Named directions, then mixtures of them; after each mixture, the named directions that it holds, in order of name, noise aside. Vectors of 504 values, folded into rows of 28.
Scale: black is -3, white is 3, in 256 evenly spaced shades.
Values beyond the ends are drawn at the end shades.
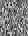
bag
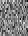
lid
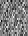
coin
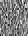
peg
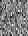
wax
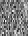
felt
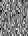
lid, peg, wax.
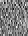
coin, lid, peg.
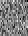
lid.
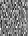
coin, peg.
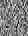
bag, coin, peg.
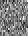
lid.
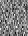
coin, felt, peg.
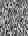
bag.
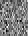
bag, coin, lid.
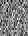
coin.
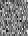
bag, coin, lid.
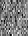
coin, felt, wax.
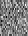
coin, peg, wax.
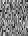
lid.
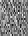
bag, coin, wax.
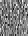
peg.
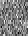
felt, lid, peg.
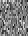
lid.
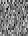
coin, lid.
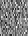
coin, peg, wax.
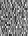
coin, peg, wax.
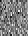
wax.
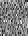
lid, peg.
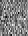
coin, wax.
